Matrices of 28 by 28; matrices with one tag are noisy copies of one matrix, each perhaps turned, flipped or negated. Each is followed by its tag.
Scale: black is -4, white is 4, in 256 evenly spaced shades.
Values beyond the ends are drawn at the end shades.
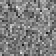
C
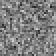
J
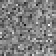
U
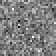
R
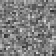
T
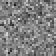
J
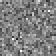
J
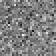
C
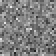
U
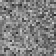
C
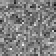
U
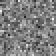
T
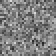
R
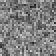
U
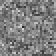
R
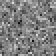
J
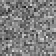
C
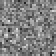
T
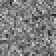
U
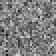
J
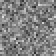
J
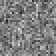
R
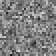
R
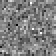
T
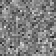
R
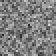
U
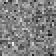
U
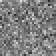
J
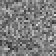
C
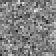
T
